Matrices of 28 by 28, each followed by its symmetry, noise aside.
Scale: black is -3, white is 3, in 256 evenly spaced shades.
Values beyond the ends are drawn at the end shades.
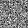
no symmetry.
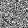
symmetric across the other diagonal.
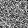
symmetric across the other diagonal.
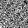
symmetric across the other diagonal.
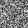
symmetric.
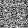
mirrored left to right.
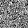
same after a half turn.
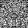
mirrored left to right.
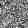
symmetric across the other diagonal.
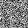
antisymmetric.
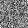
same after a half turn.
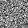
same after a half turn.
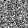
no symmetry.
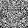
mirrored left to right.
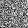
mirrored top to bottom.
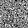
antisymmetric.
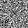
symmetric across the other diagonal.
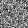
symmetric across the other diagonal.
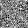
same after a half turn.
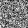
antisymmetric.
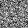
same after a half turn.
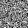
antisymmetric.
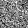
symmetric across the other diagonal.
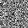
mirrored top to bottom.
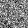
symmetric across the other diagonal.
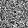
mirrored top to bottom.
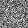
symmetric across the other diagonal.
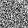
symmetric across the other diagonal.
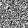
symmetric.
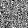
antisymmetric.
